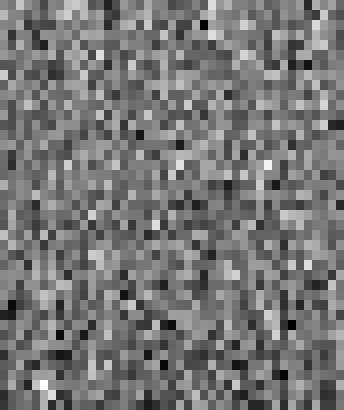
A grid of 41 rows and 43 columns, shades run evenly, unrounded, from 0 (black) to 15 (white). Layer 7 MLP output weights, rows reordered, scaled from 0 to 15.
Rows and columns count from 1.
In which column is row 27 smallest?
4
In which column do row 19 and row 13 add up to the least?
43
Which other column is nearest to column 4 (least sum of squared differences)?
10
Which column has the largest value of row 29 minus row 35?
42
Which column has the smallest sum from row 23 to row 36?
36
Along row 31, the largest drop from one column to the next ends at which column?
18
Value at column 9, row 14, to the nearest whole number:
6
